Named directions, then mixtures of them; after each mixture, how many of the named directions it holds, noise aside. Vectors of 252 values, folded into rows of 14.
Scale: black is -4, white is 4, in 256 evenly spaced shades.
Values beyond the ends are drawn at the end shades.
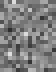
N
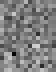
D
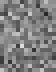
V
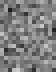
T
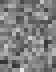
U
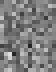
two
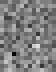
one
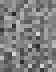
one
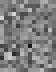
four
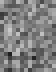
four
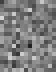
four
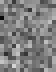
four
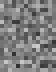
three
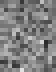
one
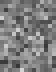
one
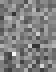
one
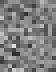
four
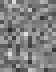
one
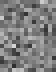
four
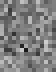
four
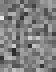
four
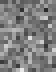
two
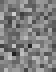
three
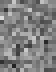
three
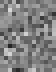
two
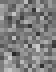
one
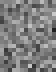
two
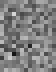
three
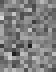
four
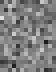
three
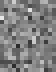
three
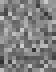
one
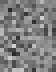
three
